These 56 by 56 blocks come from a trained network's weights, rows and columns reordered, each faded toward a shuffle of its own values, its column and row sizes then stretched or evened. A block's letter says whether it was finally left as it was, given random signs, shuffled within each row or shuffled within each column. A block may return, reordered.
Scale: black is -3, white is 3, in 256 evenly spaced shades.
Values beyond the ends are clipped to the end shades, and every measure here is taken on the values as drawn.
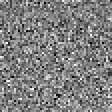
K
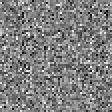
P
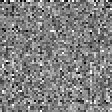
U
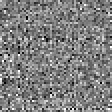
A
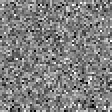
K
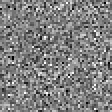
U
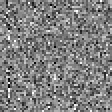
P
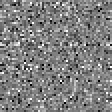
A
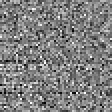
A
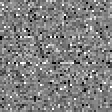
K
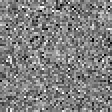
A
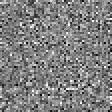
A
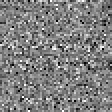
K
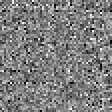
U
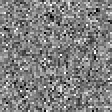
P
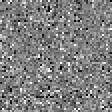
U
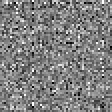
U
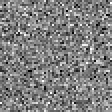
K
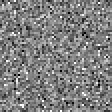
P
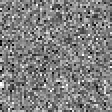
P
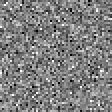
P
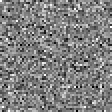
A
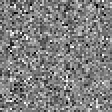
P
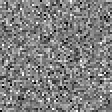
P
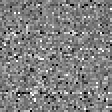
K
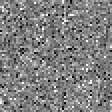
P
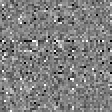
A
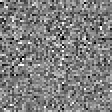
U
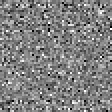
U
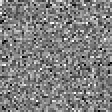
K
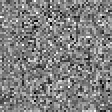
U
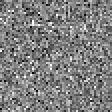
P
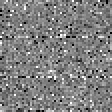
K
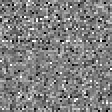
K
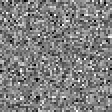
K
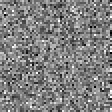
P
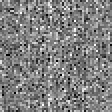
P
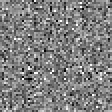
A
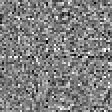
A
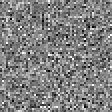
U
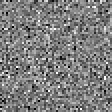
U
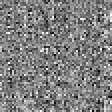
A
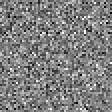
K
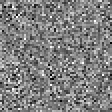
U
